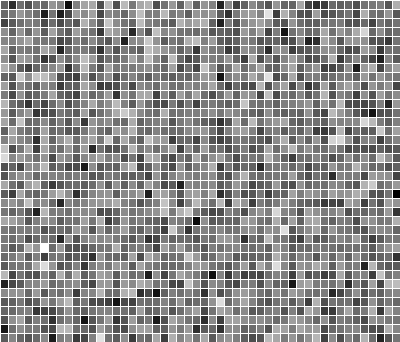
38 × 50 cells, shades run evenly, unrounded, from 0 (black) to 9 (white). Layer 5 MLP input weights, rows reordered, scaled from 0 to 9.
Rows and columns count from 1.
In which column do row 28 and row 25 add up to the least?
25
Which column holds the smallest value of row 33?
20
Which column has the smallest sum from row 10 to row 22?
28
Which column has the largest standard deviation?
6
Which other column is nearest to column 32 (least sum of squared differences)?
3
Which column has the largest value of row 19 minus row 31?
27
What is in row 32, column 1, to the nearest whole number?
1
